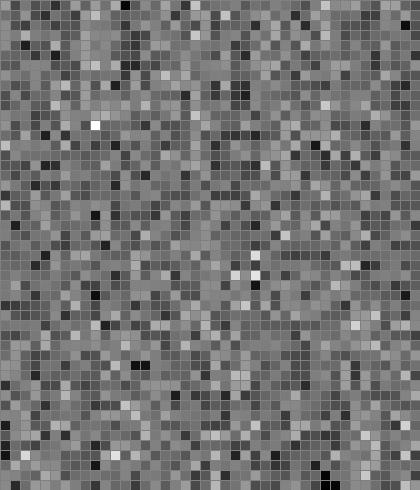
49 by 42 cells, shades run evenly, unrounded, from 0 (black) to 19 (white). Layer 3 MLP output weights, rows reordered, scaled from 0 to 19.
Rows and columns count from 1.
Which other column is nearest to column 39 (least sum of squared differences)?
27
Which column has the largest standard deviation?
10
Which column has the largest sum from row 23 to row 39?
22
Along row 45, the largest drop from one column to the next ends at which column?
39
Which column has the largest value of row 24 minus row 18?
15
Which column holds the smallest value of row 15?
32
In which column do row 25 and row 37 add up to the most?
12
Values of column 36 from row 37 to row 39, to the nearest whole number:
4 4 6
